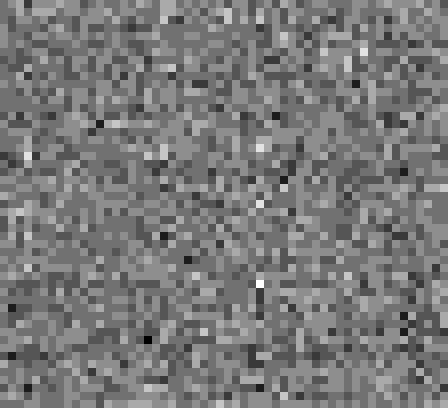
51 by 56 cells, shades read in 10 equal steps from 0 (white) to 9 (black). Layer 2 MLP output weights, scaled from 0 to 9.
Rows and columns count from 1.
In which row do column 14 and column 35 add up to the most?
15
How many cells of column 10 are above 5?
9
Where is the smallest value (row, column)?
36, 33
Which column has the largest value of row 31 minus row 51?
28
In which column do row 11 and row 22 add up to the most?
45
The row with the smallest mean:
51
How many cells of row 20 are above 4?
34
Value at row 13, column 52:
6
